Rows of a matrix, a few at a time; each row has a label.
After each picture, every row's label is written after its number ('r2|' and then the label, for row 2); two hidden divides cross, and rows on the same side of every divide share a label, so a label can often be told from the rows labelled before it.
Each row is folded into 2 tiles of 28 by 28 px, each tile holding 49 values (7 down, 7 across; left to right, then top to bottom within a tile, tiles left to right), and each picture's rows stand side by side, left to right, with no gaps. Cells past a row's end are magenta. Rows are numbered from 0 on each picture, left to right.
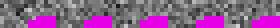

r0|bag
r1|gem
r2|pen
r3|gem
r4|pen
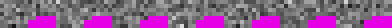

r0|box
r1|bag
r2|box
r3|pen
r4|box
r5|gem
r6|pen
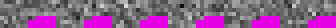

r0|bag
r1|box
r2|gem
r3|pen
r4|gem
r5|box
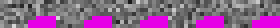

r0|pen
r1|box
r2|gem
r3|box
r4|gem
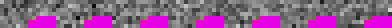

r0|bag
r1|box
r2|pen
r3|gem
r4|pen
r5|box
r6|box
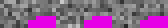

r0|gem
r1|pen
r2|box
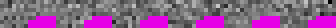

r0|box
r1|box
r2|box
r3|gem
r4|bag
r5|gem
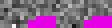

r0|pen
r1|gem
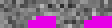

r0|bag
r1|pen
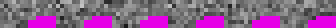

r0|gem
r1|gem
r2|box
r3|gem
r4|pen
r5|gem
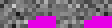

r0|box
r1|box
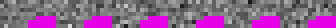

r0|gem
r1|pen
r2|box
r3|pen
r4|bag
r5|pen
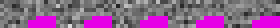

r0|pen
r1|pen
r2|gem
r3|pen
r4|box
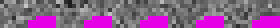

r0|gem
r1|bag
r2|bag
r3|bag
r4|box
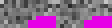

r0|bag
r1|bag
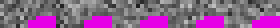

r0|pen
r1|gem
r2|bag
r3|box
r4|bag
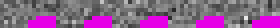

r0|bag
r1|box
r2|gem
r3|pen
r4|pen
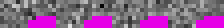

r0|gem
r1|pen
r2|pen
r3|gem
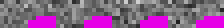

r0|gem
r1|gem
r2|gem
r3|bag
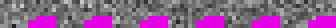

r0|box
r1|gem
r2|bag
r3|pen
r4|gem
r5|bag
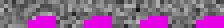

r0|bag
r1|box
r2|box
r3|gem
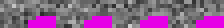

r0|gem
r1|box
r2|bag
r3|bag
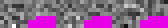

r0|pen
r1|pen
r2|box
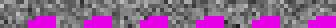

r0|gem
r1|bag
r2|gem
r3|bag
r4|box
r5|bag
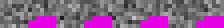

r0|pen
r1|box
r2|pen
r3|bag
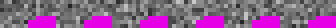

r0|pen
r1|pen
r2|box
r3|gem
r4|pen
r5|box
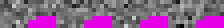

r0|box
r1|bag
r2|pen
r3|box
